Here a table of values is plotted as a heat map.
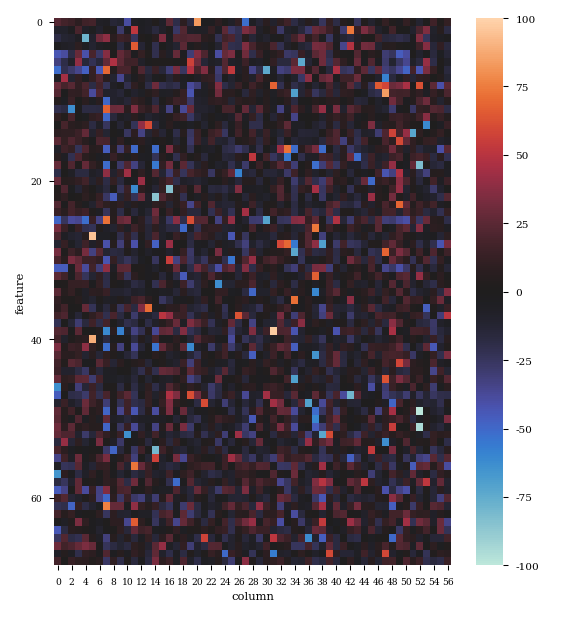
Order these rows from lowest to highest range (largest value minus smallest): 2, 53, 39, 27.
53, 2, 27, 39
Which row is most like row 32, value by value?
26
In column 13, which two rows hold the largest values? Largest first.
36, 13
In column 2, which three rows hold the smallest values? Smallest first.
11, 61, 25
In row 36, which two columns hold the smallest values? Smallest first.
53, 38
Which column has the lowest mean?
34
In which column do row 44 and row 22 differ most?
14
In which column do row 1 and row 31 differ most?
42
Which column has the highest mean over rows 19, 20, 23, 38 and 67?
49
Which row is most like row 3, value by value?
1
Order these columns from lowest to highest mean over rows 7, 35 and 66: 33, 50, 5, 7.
7, 33, 5, 50
